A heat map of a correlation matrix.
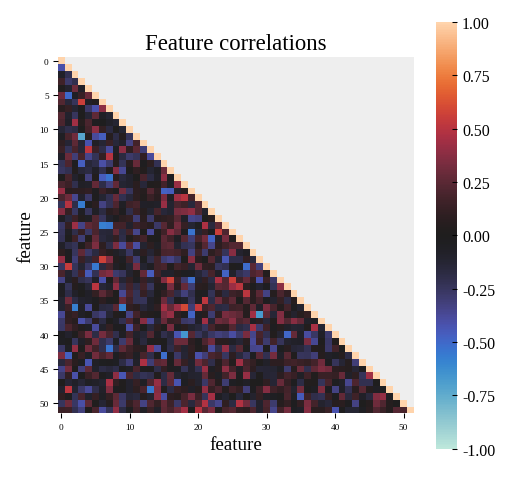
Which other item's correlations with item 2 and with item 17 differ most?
36
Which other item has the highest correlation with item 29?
6
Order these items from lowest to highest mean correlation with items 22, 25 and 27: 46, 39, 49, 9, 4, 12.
9, 4, 12, 39, 49, 46
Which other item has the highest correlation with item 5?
33
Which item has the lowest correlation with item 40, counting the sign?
18
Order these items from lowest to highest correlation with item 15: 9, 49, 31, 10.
49, 9, 31, 10
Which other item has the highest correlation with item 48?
1
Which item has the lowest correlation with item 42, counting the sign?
7
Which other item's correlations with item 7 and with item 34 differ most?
27
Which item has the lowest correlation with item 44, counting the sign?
4
